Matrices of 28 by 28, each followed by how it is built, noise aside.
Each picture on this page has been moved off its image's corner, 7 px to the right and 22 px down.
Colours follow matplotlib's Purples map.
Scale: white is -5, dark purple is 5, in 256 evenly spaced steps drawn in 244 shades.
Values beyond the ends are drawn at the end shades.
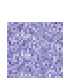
repeating rows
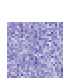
noise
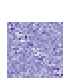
banded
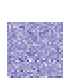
uneven rows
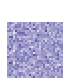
repeating rows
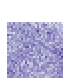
smooth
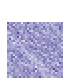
Toeplitz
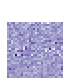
uneven rows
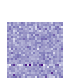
uneven rows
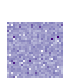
sparse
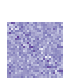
banded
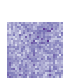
smooth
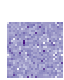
sparse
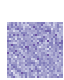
Toeplitz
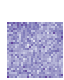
smooth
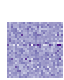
uneven rows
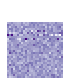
uneven rows
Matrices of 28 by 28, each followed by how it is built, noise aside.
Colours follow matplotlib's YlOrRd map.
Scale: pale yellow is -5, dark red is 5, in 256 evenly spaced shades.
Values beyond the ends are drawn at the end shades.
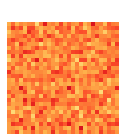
repeating columns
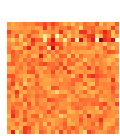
uneven rows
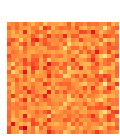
repeating rows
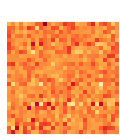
uneven rows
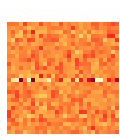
uneven rows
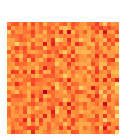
repeating rows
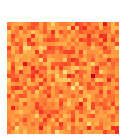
noise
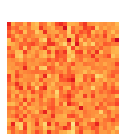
low rank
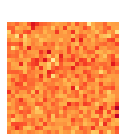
block diagonal
